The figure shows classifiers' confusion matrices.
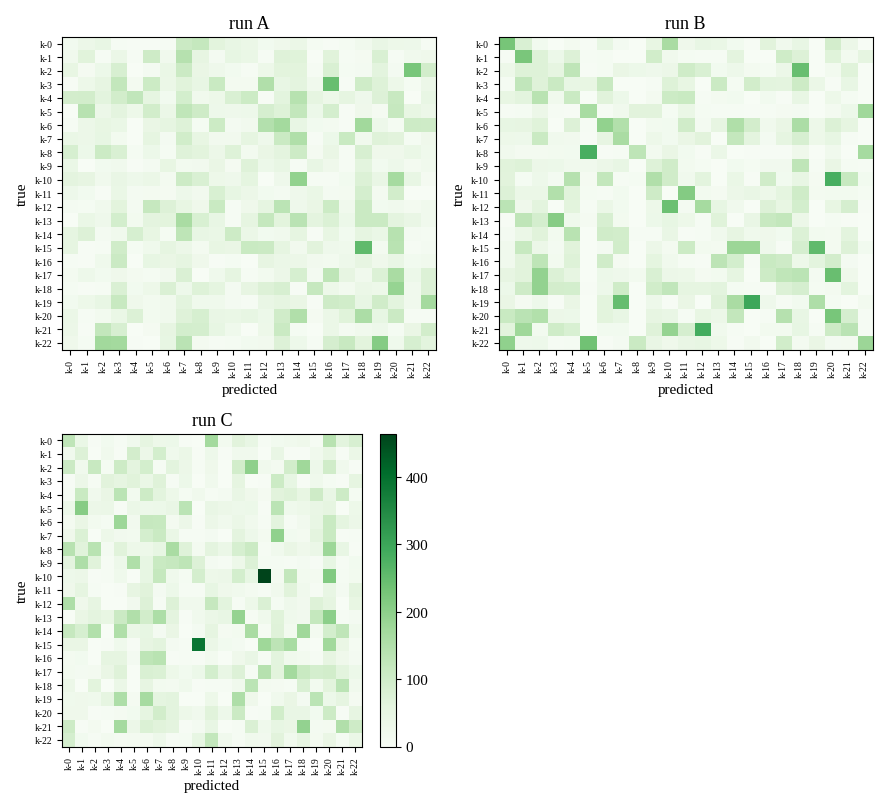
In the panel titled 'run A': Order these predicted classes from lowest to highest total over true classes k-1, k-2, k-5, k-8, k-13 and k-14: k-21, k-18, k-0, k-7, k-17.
k-17, k-0, k-18, k-21, k-7
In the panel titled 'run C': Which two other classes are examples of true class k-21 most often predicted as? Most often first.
k-18, k-4
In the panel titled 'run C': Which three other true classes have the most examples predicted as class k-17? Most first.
k-15, k-10, k-2
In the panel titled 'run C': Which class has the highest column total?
k-20
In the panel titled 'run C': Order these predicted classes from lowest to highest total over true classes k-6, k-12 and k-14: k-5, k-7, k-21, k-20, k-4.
k-5, k-7, k-21, k-20, k-4
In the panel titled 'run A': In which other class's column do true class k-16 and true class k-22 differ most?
k-19
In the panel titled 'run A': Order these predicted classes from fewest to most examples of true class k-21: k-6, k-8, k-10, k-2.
k-10, k-6, k-8, k-2
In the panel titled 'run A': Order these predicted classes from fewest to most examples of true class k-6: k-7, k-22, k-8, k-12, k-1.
k-8, k-1, k-7, k-22, k-12
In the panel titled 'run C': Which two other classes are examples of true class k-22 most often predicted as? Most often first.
k-11, k-0
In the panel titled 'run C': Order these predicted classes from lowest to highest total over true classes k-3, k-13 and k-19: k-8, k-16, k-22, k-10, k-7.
k-10, k-22, k-8, k-16, k-7
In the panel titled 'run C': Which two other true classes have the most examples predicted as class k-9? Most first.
k-5, k-8
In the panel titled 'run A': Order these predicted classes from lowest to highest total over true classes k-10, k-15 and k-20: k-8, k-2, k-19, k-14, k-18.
k-2, k-19, k-8, k-14, k-18
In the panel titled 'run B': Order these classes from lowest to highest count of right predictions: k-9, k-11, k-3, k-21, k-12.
k-9, k-3, k-21, k-12, k-11
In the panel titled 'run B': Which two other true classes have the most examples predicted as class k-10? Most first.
k-12, k-21
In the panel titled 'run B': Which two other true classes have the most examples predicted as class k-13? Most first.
k-16, k-3
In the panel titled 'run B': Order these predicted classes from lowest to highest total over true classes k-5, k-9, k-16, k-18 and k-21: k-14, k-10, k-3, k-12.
k-14, k-3, k-12, k-10
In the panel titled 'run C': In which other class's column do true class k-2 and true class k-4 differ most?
k-14
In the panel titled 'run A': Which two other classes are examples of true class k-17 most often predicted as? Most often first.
k-20, k-16
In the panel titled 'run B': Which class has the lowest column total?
k-8
